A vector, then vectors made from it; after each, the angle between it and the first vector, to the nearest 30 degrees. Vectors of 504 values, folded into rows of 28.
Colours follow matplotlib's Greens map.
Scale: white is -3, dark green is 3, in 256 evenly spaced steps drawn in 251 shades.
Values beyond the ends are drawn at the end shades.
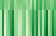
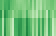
150 degrees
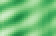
90 degrees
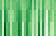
150 degrees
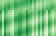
150 degrees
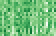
120 degrees
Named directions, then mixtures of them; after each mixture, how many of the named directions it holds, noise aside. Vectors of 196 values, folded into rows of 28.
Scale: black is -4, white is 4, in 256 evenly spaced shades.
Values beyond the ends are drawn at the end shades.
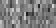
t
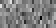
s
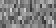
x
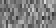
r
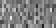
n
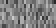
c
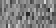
three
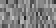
one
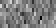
one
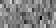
one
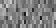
four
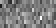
one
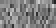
two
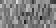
three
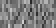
four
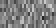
two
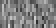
three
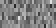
three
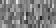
four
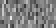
two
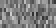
two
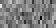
one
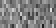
two
